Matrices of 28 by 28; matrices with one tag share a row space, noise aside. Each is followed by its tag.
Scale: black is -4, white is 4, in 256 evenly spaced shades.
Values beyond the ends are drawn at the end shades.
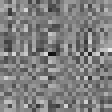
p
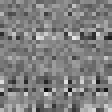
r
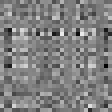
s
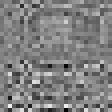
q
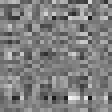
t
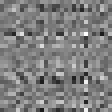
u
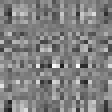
s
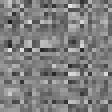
t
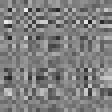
p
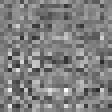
q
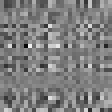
p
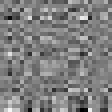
t
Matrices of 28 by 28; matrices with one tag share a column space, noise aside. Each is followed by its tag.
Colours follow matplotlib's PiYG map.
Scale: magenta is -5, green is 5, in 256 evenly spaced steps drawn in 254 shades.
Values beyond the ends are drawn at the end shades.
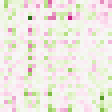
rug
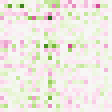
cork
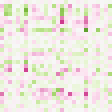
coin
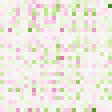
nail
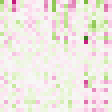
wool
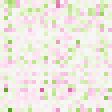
nail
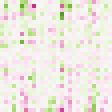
rug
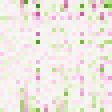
rug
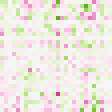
rug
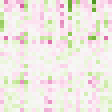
wool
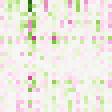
wool
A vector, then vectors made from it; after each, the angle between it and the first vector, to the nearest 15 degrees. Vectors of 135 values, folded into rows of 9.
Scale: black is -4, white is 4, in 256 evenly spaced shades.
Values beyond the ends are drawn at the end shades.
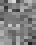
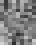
60 degrees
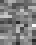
90 degrees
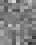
15 degrees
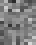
165 degrees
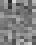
90 degrees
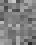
15 degrees
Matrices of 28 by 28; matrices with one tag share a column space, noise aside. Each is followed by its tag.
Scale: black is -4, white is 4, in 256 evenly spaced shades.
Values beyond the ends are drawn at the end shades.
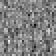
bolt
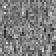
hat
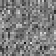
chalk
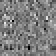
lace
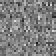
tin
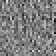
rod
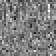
rod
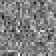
tin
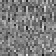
rod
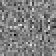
tin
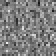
tin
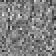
rod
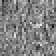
chalk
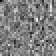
rod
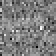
tin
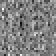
lace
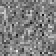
hat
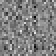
lace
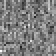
chalk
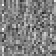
chalk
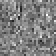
rod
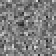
lace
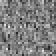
chalk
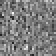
lace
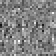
bolt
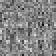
bolt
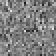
tin
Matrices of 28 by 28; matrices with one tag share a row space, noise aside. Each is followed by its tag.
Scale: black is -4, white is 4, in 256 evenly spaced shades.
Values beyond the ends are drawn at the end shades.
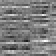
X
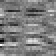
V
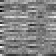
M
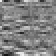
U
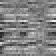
M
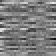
M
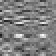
U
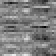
X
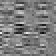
U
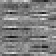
X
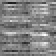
X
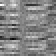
V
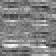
X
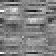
V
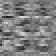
U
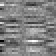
V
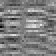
V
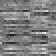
X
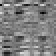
U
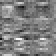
U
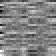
M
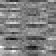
V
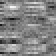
V
